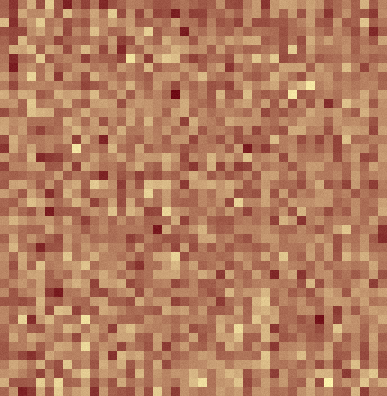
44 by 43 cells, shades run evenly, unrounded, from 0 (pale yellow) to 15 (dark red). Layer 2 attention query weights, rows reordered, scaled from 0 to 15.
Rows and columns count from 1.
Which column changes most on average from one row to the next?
5
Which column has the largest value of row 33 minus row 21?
11
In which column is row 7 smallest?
15
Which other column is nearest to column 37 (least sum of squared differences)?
23
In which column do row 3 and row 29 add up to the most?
2
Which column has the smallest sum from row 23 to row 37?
30
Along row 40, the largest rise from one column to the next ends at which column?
13
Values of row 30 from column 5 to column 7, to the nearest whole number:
3 8 7
